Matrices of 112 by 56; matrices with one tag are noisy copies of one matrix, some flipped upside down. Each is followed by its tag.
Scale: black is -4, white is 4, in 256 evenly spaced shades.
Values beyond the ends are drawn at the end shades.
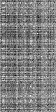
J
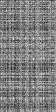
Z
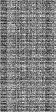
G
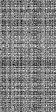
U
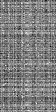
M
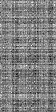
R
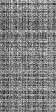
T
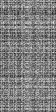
M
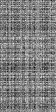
Z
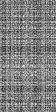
U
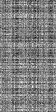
R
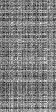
T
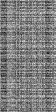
G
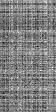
T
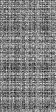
Z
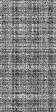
R
